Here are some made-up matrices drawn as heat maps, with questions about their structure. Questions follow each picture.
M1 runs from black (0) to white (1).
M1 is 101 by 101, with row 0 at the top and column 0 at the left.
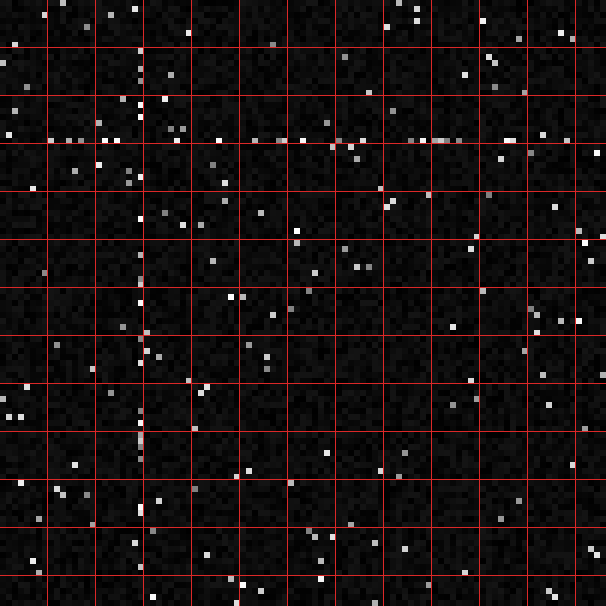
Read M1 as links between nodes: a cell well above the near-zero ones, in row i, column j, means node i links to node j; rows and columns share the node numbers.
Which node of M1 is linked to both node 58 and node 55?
node 24
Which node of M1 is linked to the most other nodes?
node 23
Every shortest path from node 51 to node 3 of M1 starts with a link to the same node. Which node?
node 48
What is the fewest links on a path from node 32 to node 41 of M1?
4
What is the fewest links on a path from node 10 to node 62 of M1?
6
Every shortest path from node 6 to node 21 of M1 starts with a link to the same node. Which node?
node 95
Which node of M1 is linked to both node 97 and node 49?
node 40
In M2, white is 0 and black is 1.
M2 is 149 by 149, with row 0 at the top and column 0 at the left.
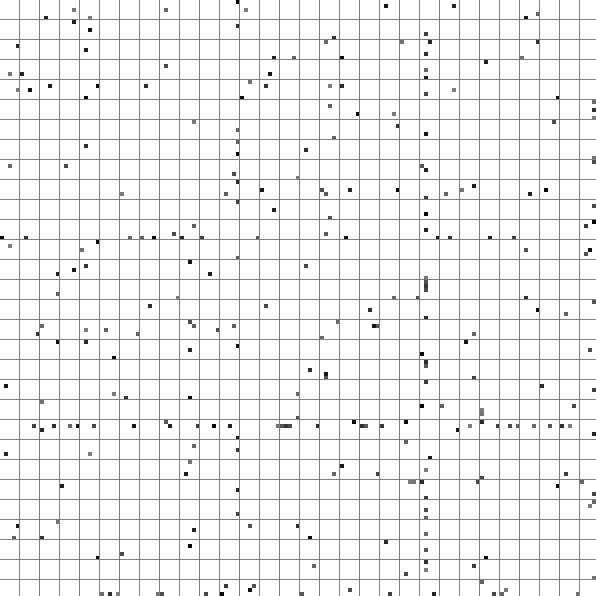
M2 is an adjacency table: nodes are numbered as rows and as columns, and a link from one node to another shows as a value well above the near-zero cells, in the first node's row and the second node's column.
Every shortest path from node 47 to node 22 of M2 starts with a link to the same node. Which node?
node 87
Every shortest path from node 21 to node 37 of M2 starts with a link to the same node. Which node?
node 66
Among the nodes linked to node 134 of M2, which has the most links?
node 10
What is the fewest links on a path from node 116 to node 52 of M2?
4
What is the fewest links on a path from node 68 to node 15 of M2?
7
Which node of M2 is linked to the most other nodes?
node 106
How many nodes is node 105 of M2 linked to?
4
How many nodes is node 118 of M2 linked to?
4
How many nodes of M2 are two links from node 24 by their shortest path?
6
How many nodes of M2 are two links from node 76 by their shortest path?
1
